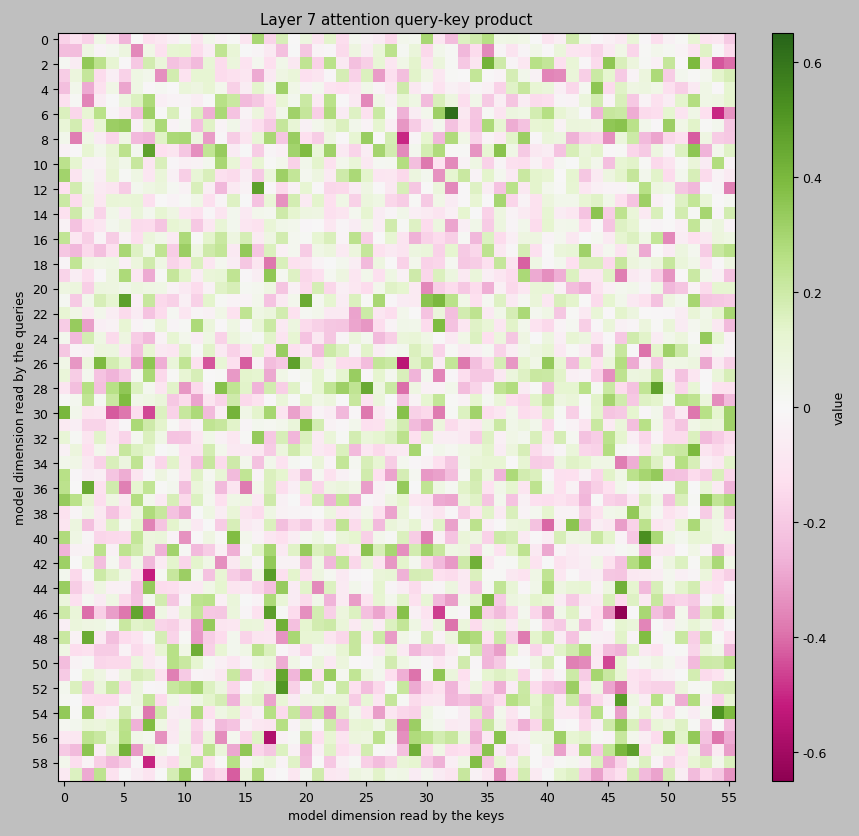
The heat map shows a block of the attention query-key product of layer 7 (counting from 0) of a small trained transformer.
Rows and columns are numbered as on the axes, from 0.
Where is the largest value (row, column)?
6, 32
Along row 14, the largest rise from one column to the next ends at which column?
44
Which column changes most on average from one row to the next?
7
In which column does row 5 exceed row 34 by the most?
46
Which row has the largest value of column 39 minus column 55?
2
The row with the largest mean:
28
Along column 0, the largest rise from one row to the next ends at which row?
42
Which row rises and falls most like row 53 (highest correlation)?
27
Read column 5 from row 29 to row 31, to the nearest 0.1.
0.4 -0.4 0
